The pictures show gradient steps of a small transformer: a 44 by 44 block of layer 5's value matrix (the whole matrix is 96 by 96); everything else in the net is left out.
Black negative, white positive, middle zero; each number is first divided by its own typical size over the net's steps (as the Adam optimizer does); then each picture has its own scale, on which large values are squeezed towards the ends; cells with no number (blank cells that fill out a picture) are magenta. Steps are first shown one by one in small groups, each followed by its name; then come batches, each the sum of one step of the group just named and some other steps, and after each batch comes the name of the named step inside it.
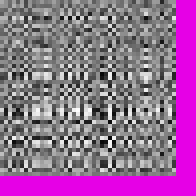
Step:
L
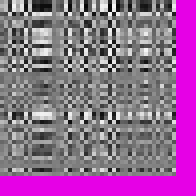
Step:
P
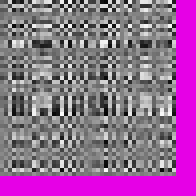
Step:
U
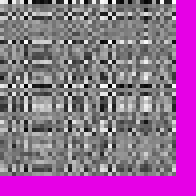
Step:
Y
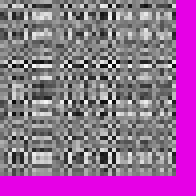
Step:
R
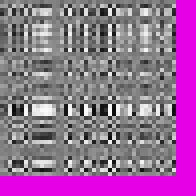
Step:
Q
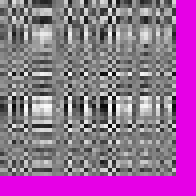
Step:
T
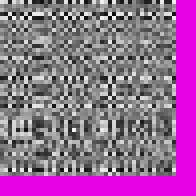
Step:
Y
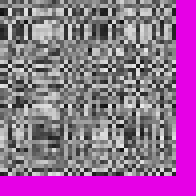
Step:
Q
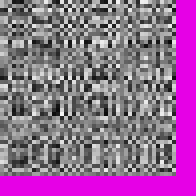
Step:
U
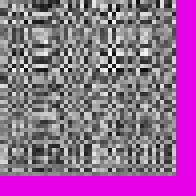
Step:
P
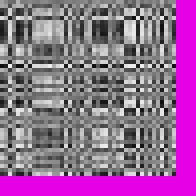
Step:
R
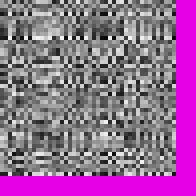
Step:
R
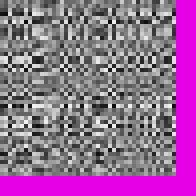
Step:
T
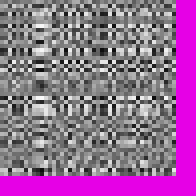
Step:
Q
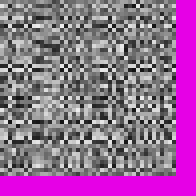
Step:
L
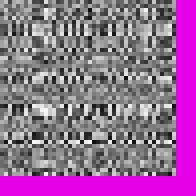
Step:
Q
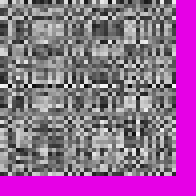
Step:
Y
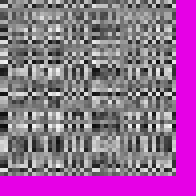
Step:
R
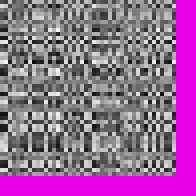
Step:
R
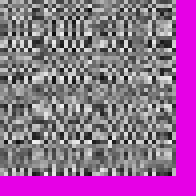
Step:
L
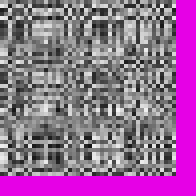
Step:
Q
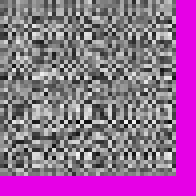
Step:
L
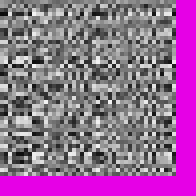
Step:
R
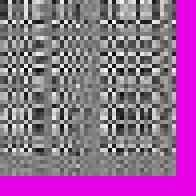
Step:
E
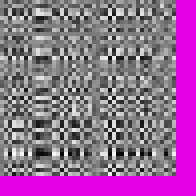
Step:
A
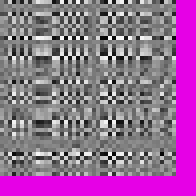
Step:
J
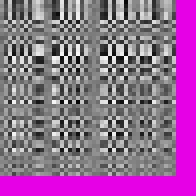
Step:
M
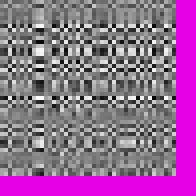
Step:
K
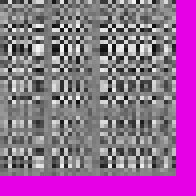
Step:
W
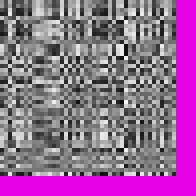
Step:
M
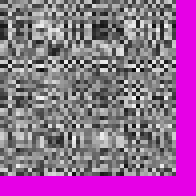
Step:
K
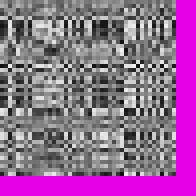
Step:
K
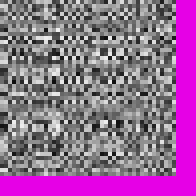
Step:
J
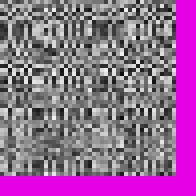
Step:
E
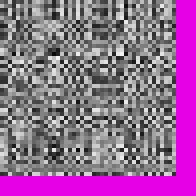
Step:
M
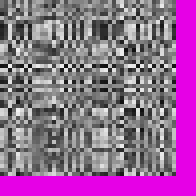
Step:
E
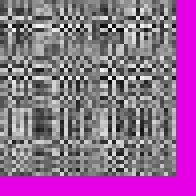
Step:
W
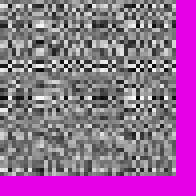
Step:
K
